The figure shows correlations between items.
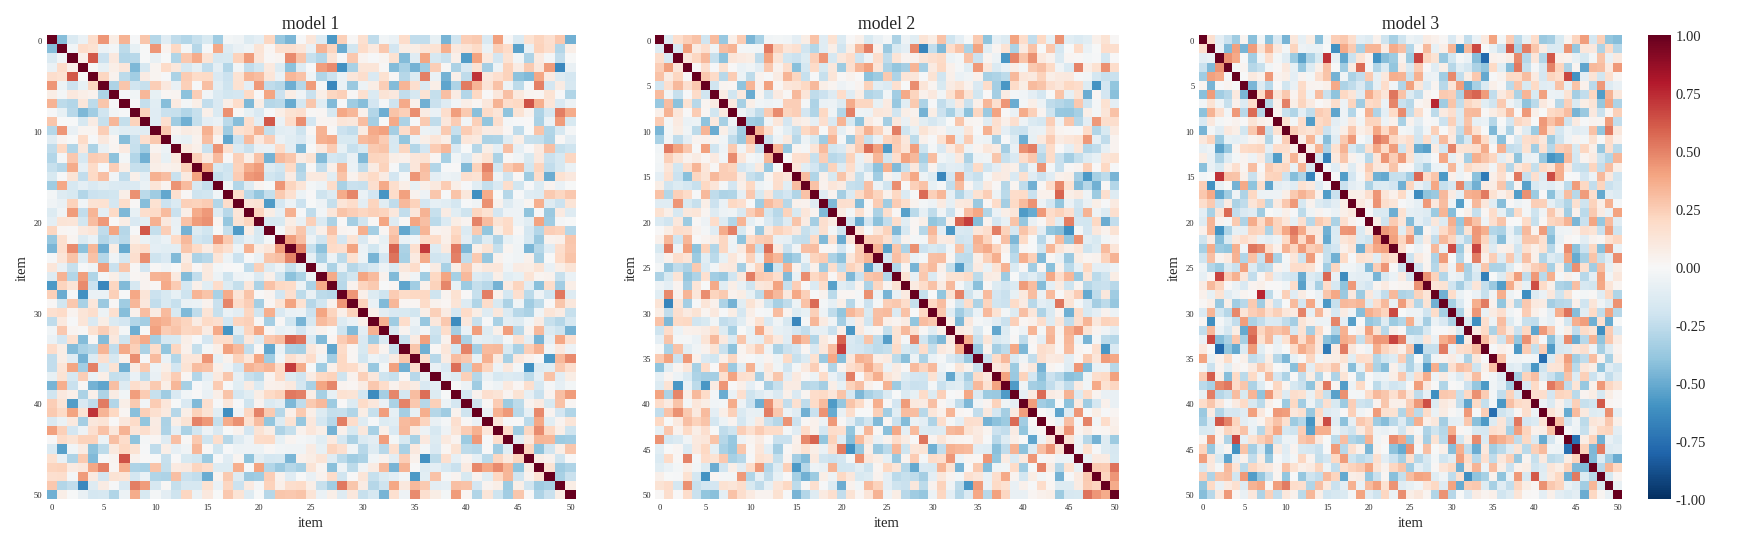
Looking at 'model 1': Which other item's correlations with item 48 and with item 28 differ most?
3
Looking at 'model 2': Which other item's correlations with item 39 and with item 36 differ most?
42
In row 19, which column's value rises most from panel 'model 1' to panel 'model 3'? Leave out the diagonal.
3
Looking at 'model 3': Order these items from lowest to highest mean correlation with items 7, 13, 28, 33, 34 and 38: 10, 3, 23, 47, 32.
3, 32, 47, 10, 23
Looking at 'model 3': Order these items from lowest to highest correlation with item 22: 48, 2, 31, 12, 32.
2, 32, 31, 48, 12
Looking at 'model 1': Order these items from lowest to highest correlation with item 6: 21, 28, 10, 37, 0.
37, 10, 0, 28, 21
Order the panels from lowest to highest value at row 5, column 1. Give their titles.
model 3, model 1, model 2
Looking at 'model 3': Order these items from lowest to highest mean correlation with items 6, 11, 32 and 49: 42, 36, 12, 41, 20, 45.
45, 36, 42, 12, 20, 41
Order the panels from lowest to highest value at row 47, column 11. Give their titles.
model 1, model 3, model 2
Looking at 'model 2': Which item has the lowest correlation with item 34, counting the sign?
49
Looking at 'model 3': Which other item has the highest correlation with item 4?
44
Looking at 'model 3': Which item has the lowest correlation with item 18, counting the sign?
31
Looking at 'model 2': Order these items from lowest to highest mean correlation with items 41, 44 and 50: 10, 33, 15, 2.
15, 33, 10, 2
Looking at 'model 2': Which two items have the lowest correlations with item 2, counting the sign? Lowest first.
38, 7
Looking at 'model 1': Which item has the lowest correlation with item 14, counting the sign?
40
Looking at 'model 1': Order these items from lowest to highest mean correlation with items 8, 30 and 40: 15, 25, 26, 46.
46, 25, 15, 26
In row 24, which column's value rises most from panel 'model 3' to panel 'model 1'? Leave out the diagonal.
9
